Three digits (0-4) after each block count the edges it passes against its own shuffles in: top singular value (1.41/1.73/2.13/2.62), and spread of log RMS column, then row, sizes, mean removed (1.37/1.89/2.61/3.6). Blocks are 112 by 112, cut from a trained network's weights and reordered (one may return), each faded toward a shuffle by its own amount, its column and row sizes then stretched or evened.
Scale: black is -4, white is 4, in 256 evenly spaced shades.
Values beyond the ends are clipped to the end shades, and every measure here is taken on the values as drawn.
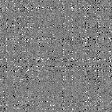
1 3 3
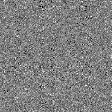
2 2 1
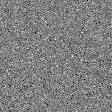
2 0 0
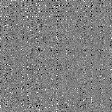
0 3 3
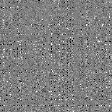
1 3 3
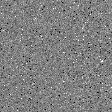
0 1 0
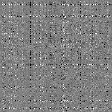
3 3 3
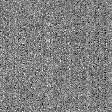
2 1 0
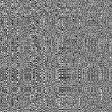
4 3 0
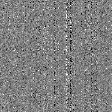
2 3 1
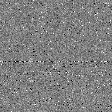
1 0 2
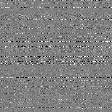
2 1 4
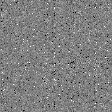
0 2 0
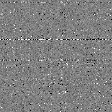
3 1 2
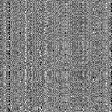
4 3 0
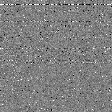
3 0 2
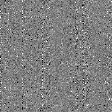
0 3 1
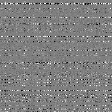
3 2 4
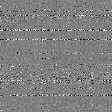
2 1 4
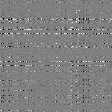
3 2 4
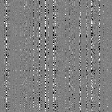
4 4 0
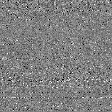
0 1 3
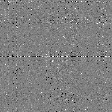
3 2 2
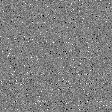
0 0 2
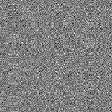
4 1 0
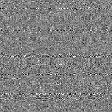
3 1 3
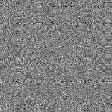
3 0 2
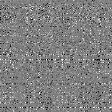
2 2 3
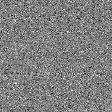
0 0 2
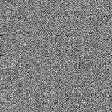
3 0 0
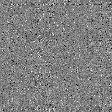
2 2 0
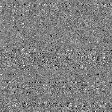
1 1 3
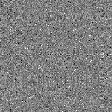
3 1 0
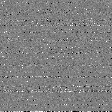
2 0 3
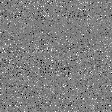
0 1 2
